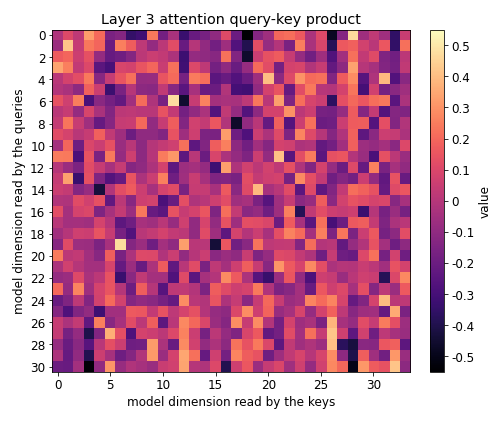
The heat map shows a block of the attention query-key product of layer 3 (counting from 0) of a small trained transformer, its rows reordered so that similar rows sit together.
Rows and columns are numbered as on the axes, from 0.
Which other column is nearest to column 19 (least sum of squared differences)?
13
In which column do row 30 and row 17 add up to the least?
3
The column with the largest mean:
19
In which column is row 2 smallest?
18
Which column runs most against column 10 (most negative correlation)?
2
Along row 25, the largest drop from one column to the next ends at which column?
33
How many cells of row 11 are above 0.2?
7
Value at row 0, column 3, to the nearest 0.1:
0.3
